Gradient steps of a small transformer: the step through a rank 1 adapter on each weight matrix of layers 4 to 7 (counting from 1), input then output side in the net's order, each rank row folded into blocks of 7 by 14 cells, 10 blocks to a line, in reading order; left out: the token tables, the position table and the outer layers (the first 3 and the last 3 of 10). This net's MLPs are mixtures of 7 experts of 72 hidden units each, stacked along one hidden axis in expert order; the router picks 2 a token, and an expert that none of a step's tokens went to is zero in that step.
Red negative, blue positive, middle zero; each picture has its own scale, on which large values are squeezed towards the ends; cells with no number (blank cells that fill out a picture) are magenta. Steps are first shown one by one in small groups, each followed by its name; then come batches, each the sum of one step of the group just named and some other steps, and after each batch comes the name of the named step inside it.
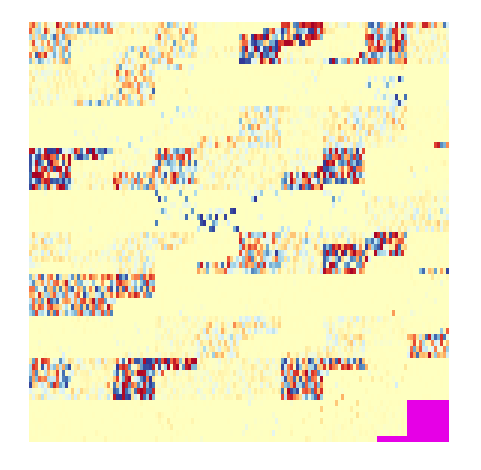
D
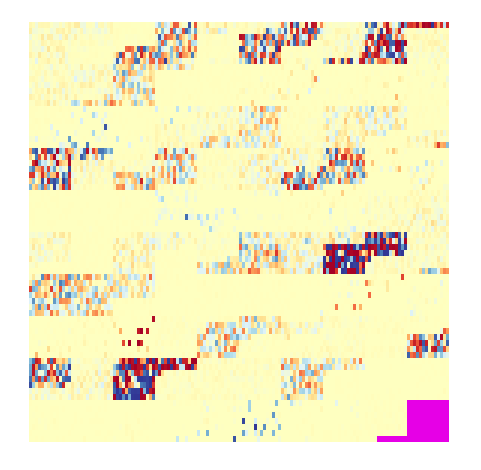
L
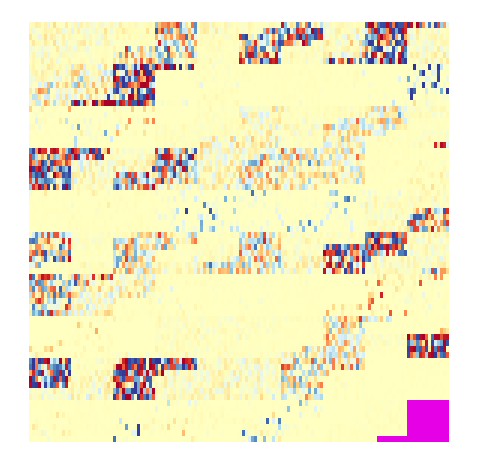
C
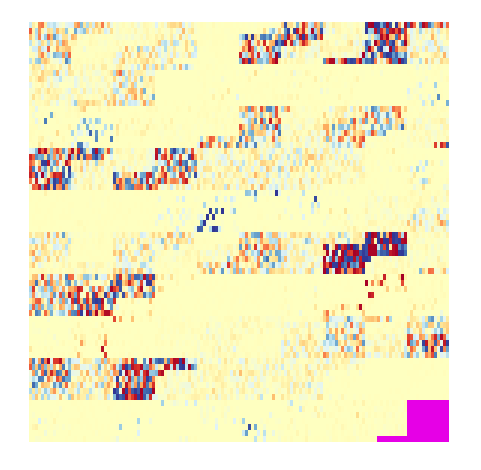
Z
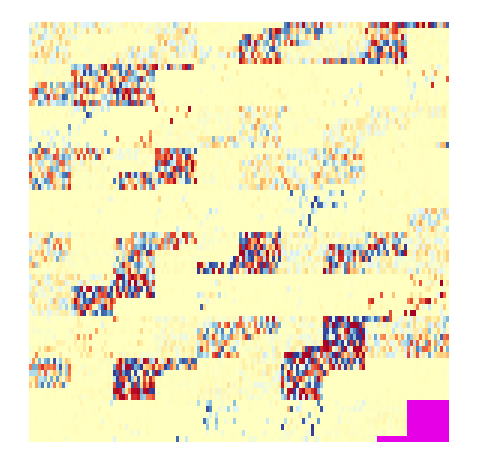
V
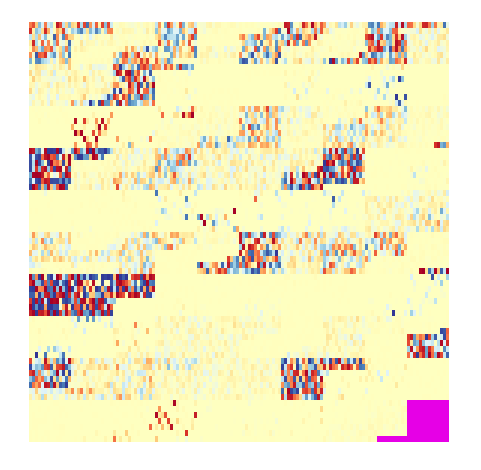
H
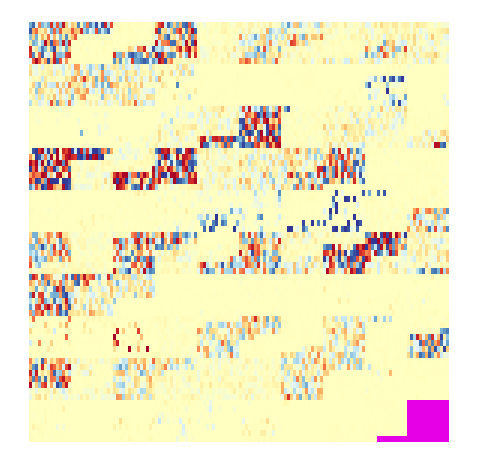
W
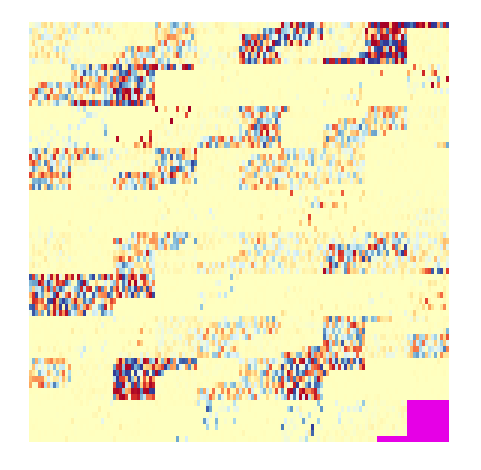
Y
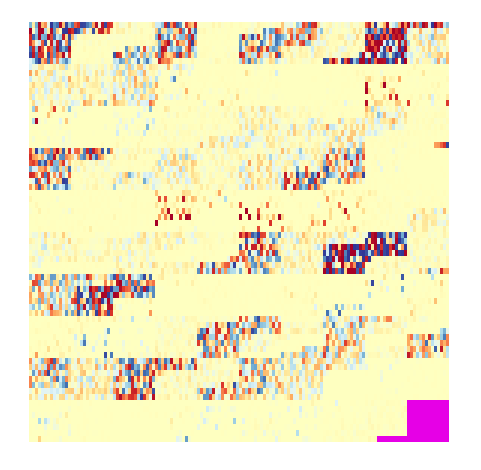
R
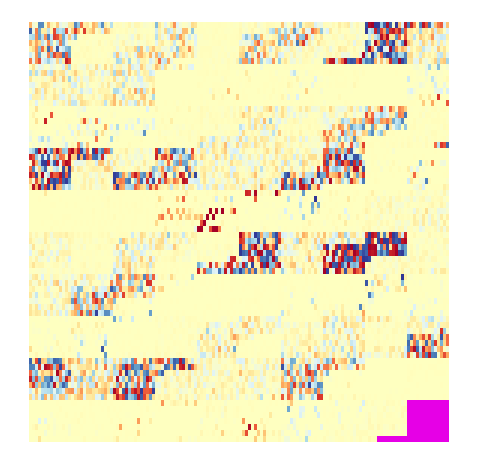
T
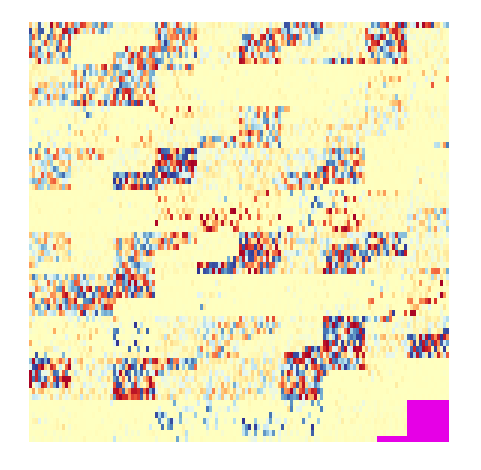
V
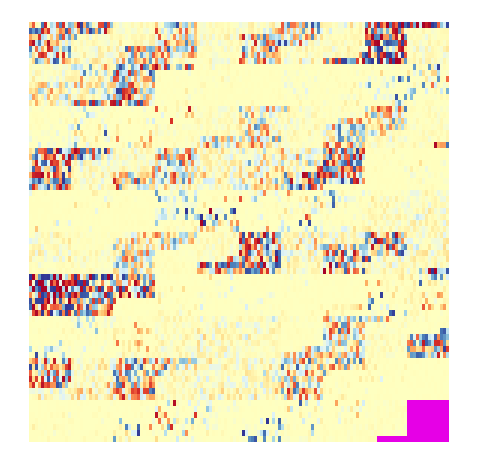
Y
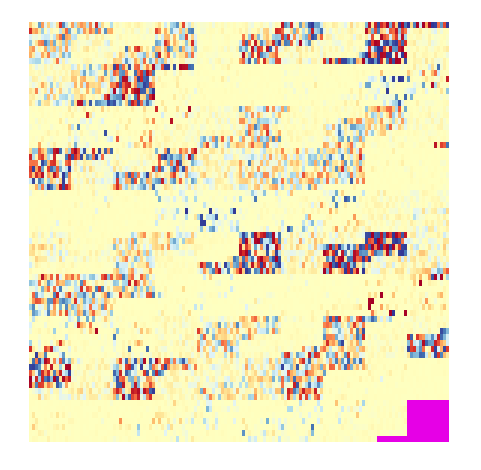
Y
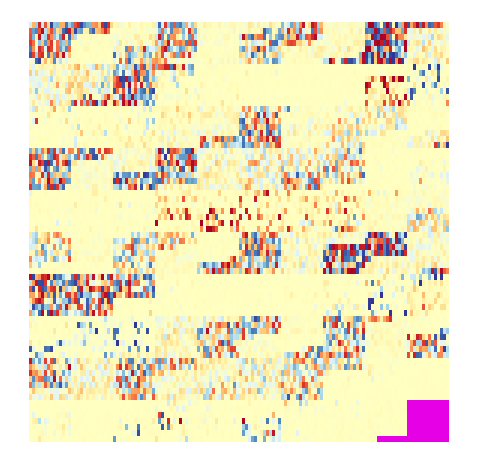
R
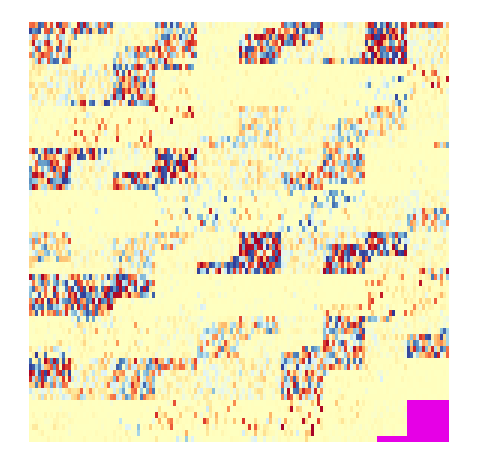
H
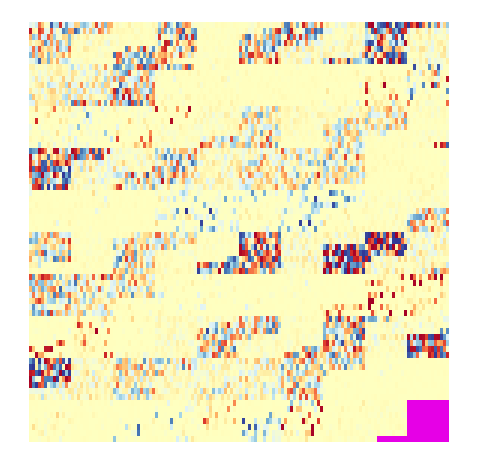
C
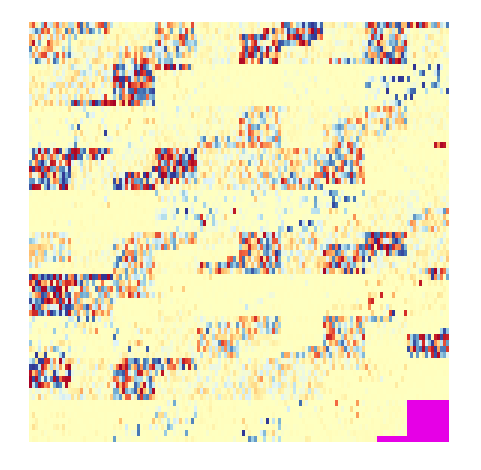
C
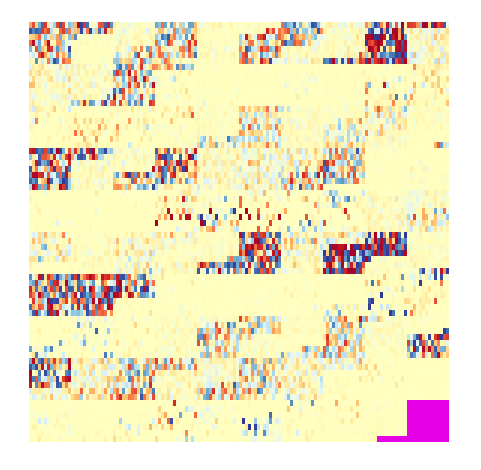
R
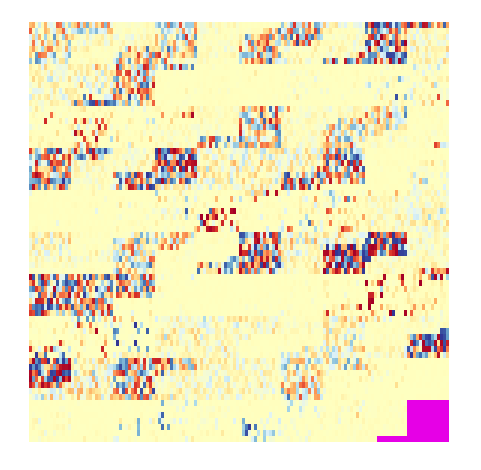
H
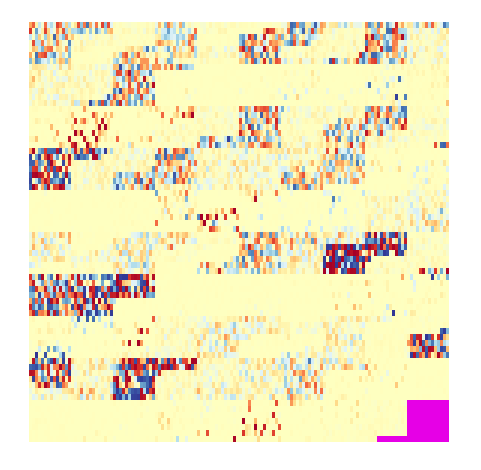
H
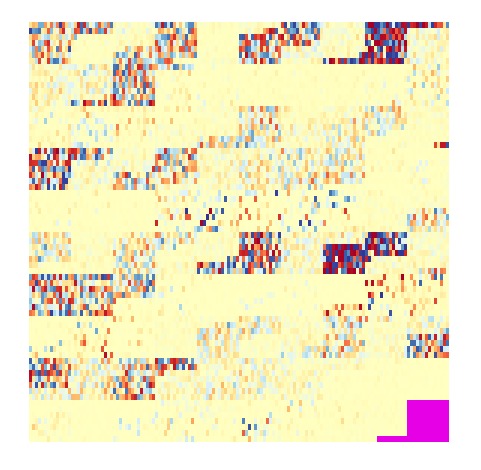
Z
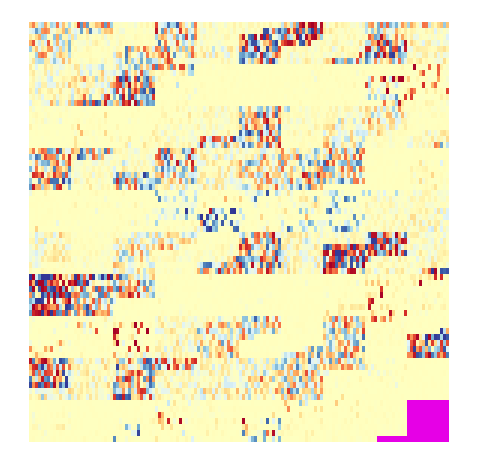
D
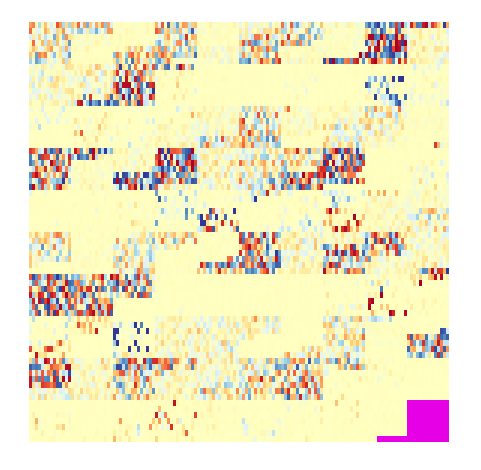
D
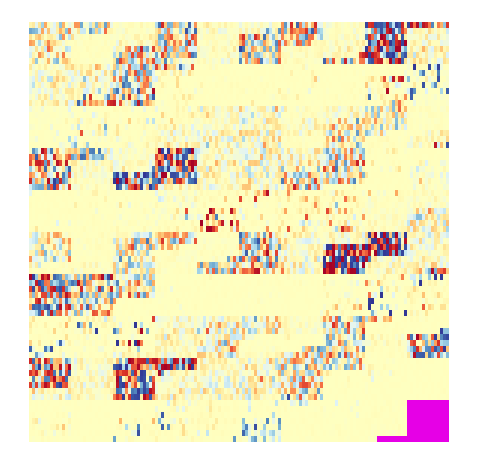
L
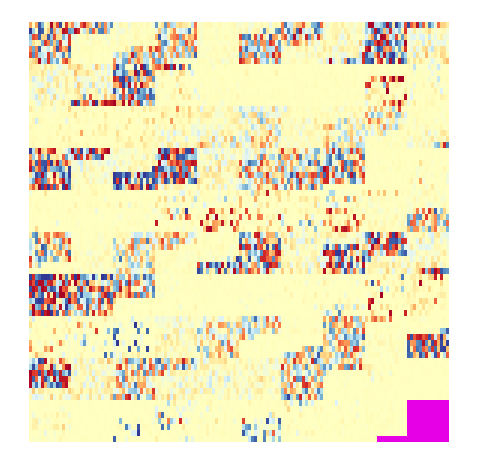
C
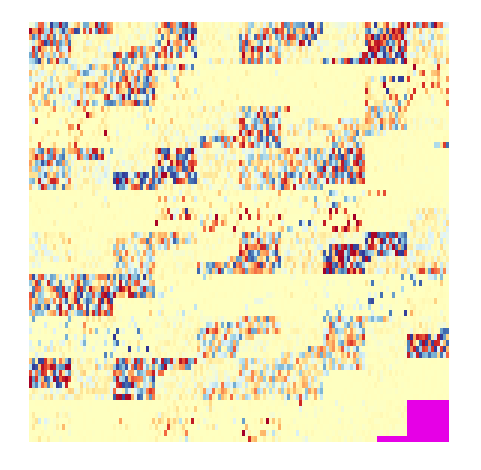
R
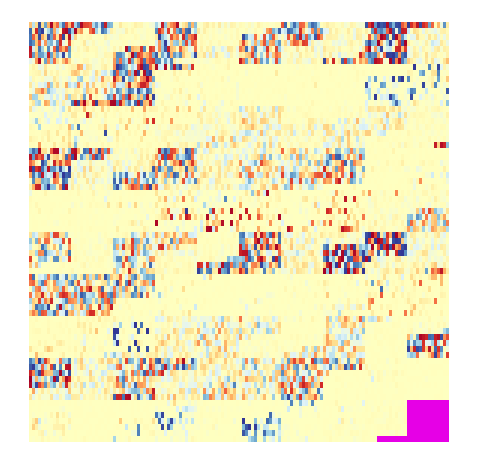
C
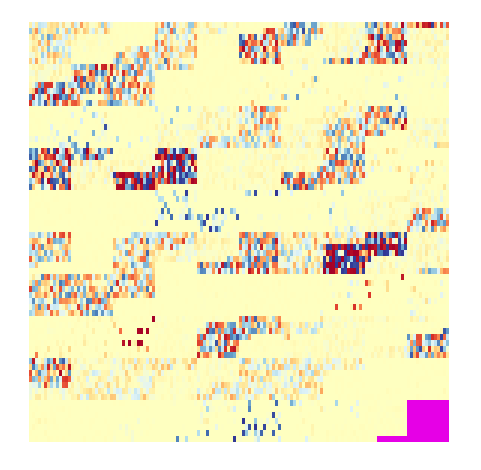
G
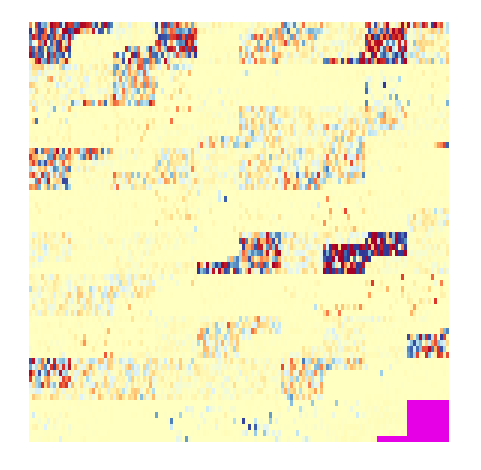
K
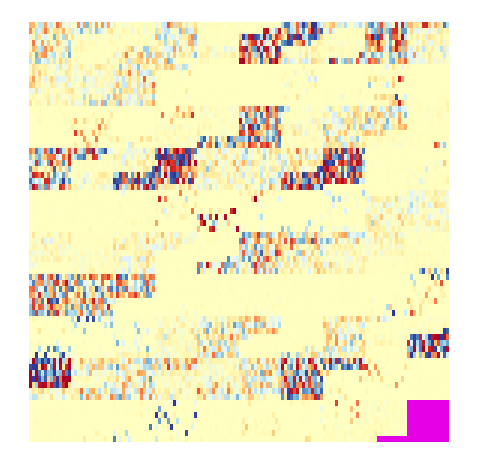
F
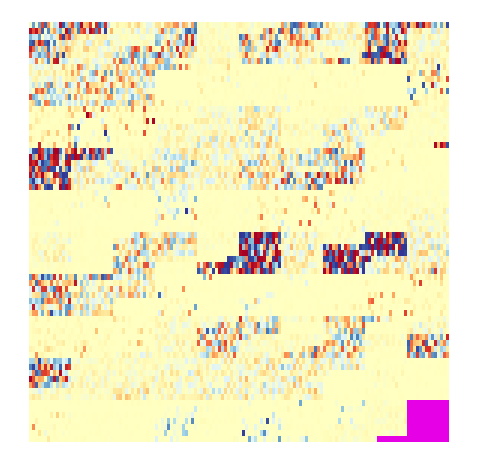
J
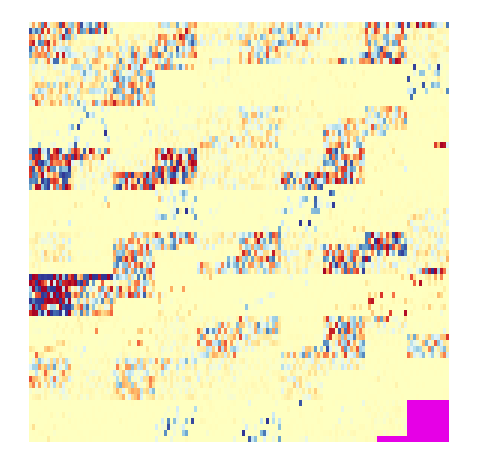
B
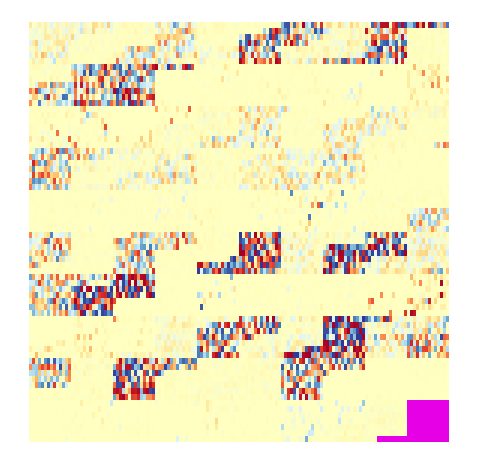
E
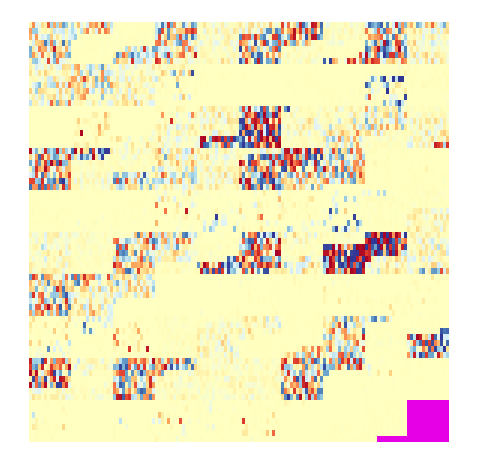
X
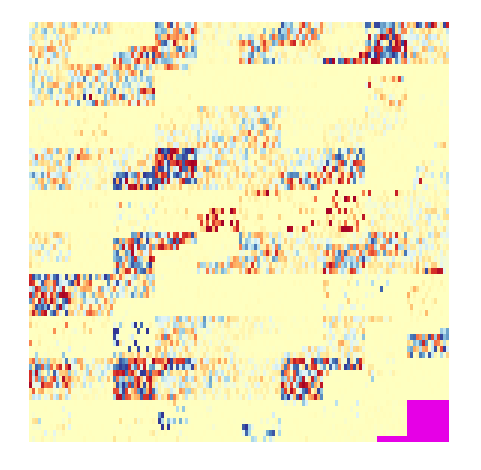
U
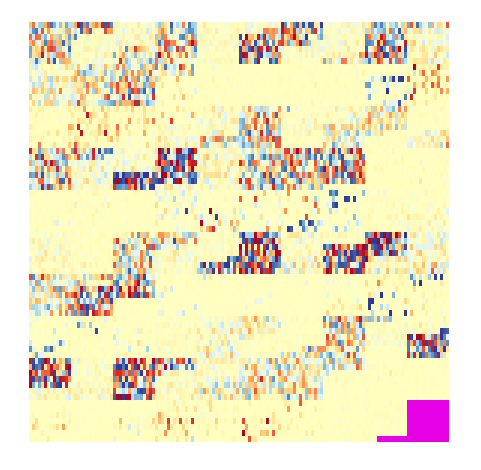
X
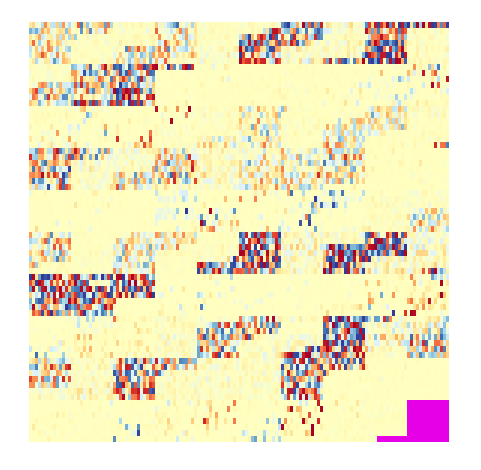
E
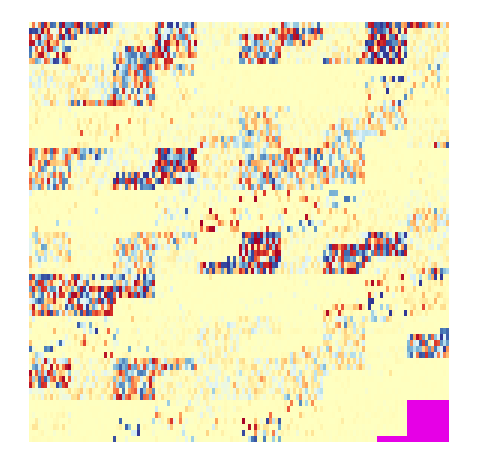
X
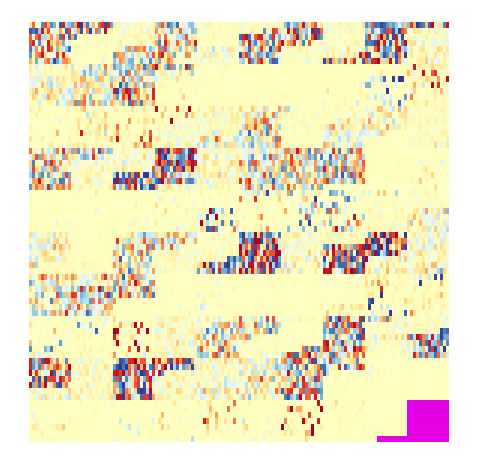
X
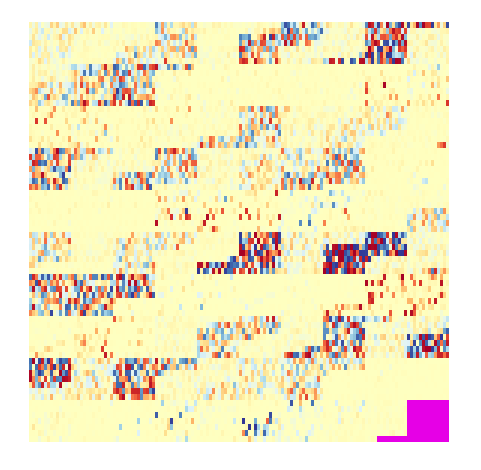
E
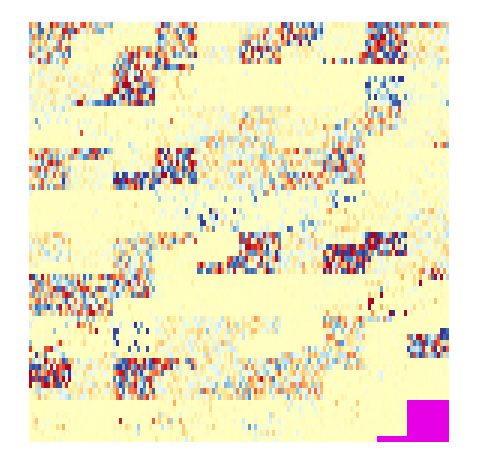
K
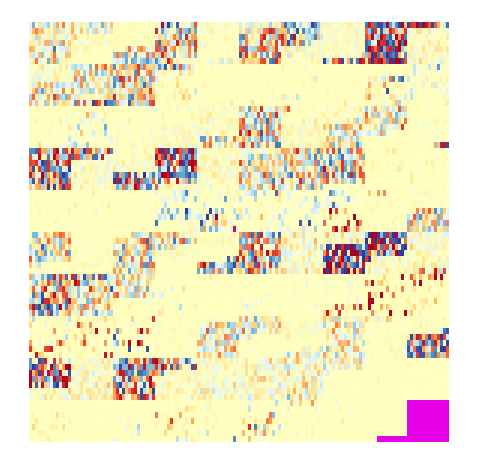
G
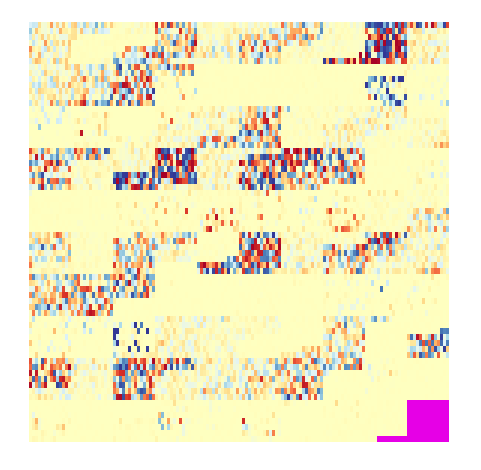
X
